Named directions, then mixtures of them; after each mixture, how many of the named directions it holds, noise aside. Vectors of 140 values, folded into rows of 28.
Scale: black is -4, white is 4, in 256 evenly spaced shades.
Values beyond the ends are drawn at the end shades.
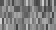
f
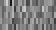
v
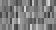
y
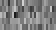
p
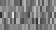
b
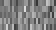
three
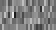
four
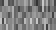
three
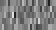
three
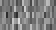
two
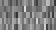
four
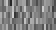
two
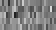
one
